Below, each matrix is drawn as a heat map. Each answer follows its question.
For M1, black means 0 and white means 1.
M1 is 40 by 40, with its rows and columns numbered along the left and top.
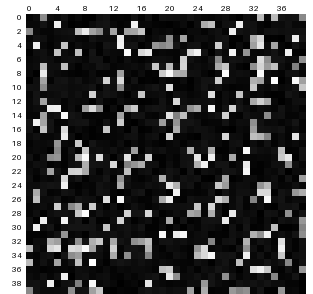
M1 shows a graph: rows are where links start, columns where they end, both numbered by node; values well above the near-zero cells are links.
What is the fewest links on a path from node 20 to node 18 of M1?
2
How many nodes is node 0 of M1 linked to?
4
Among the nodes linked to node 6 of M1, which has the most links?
node 33
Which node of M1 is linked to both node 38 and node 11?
node 9
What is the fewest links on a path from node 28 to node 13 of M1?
2
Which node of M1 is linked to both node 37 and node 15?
node 21
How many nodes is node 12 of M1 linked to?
5
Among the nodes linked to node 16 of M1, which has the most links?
node 32
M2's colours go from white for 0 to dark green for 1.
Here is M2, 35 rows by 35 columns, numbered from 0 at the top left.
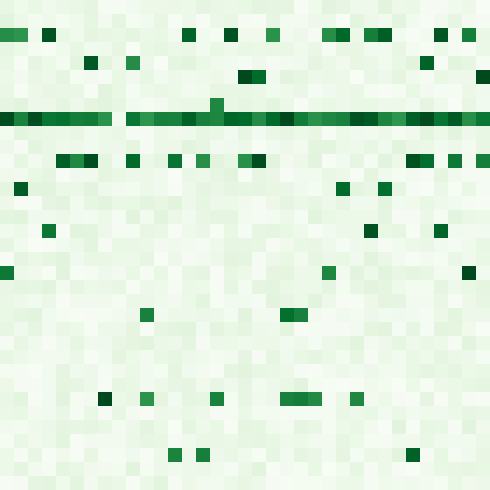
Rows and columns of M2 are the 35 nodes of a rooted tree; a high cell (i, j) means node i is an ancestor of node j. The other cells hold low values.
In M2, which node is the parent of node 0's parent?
2
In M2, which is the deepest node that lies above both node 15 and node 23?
8
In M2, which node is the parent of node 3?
16
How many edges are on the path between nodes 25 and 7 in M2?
2
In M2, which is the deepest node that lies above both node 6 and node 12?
11
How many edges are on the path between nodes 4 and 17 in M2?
3
